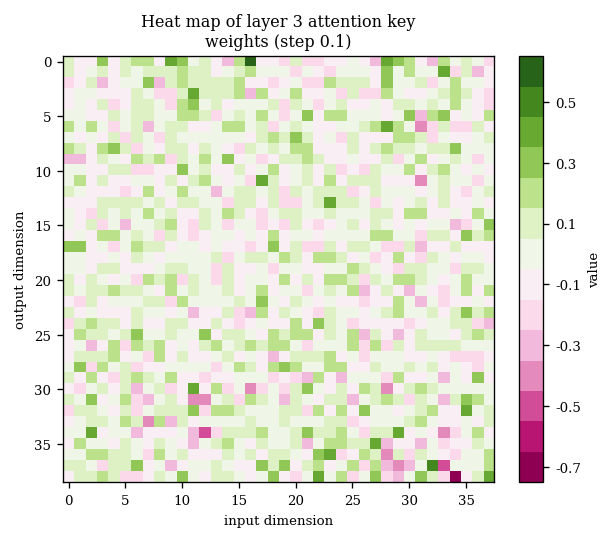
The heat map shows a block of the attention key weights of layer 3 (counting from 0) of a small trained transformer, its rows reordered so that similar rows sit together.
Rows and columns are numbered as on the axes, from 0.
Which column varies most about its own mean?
28
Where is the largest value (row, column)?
0, 16
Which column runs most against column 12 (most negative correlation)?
2
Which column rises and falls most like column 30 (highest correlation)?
33
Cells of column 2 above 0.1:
6
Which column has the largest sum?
23
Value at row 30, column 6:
-0.3
